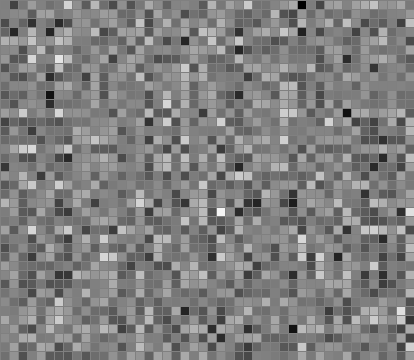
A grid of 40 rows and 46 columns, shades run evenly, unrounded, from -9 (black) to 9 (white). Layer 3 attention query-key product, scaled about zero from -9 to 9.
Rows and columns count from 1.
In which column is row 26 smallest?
39
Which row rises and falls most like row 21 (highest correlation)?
8
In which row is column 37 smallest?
35
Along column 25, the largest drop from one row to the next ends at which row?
25
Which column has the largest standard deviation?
7
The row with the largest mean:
13
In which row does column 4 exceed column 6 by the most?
4
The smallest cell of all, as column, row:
34, 1
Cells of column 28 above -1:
21
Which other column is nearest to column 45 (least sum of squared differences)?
17
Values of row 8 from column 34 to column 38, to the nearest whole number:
0 4 -3 -2 1
